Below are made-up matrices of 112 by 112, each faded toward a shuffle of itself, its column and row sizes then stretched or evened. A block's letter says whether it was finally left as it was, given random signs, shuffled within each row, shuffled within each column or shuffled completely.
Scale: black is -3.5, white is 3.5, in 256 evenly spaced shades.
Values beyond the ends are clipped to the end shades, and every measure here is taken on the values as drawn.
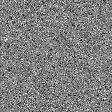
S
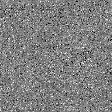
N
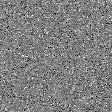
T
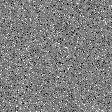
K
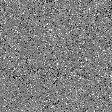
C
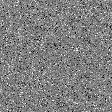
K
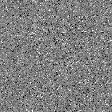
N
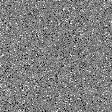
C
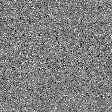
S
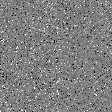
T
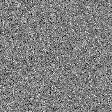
T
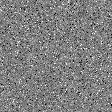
K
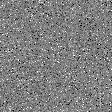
K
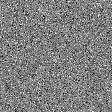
K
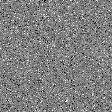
N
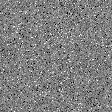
K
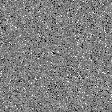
N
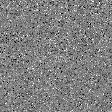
S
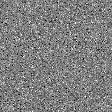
C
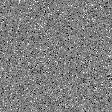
T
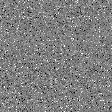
S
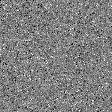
T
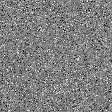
S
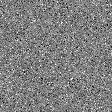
K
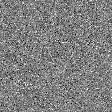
S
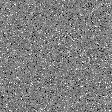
S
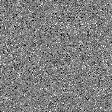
N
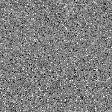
N
